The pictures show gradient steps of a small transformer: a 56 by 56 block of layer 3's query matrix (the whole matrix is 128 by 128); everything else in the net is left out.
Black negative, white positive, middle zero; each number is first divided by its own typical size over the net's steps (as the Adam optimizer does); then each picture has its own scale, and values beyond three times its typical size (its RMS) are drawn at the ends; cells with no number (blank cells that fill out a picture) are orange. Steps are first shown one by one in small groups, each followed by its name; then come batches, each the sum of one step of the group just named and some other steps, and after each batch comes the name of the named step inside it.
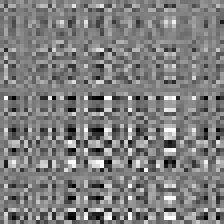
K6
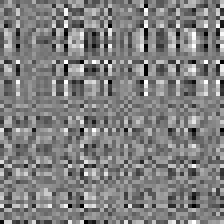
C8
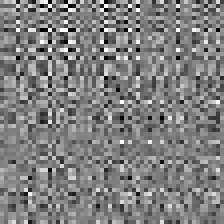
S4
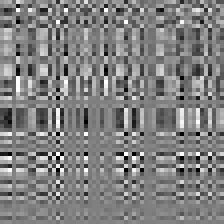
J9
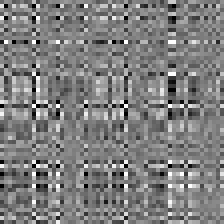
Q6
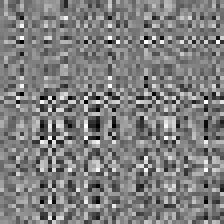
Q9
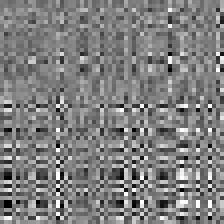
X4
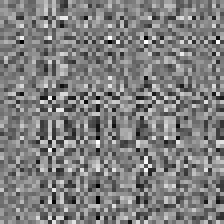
Q9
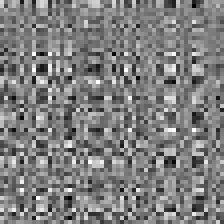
K6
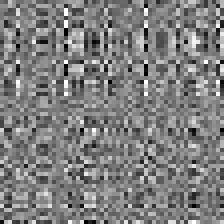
C8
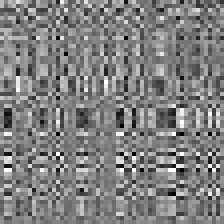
J9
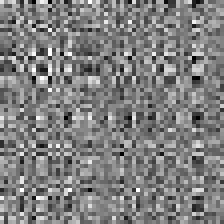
S4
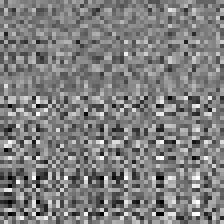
X4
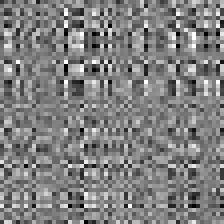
C8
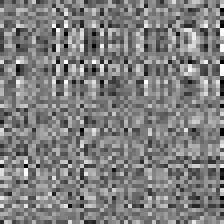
C8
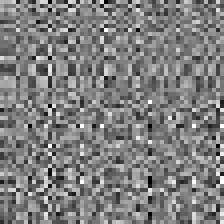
S4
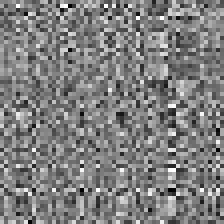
S4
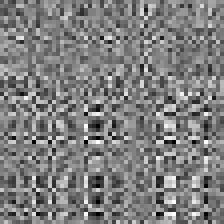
Q9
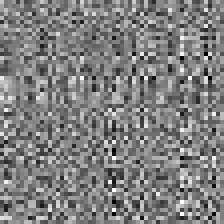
X4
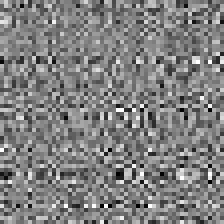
X4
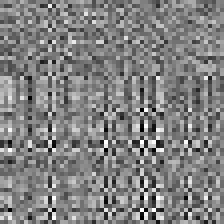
S4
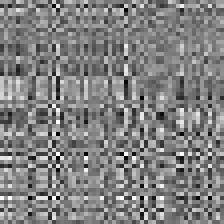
J9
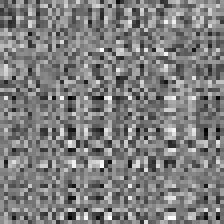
K6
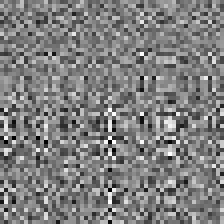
S4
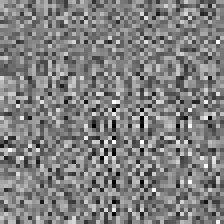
Q9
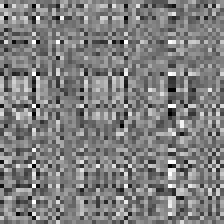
Q6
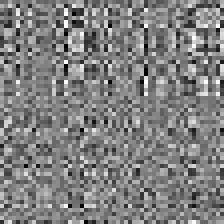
C8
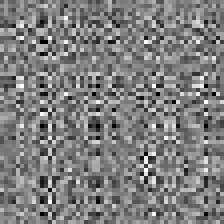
Q9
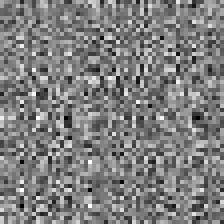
Q9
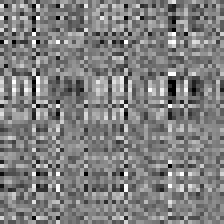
Q6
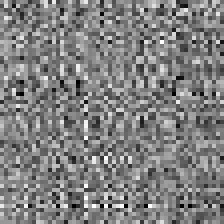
Q9
